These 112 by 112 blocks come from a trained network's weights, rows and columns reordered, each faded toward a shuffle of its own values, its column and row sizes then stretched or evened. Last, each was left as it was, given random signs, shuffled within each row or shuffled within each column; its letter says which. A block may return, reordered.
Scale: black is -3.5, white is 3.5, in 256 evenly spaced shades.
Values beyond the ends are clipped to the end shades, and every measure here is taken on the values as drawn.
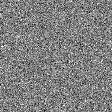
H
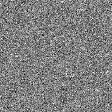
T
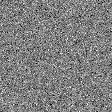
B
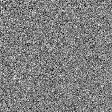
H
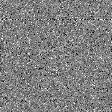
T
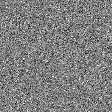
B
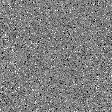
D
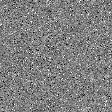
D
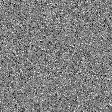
B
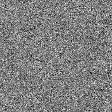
H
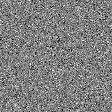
D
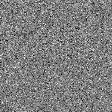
H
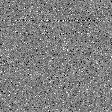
B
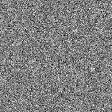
T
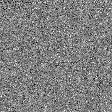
B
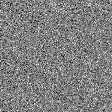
B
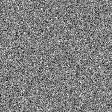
D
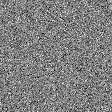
B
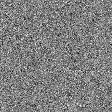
B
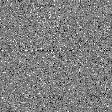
T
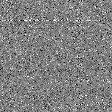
H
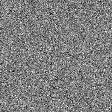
H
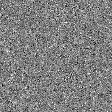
D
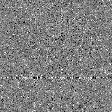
T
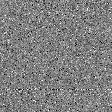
B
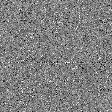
H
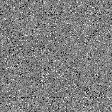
H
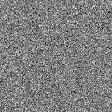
T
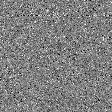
B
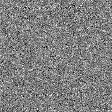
H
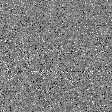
B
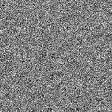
T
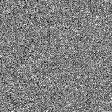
T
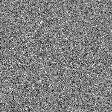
H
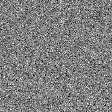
D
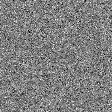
D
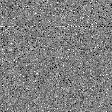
T
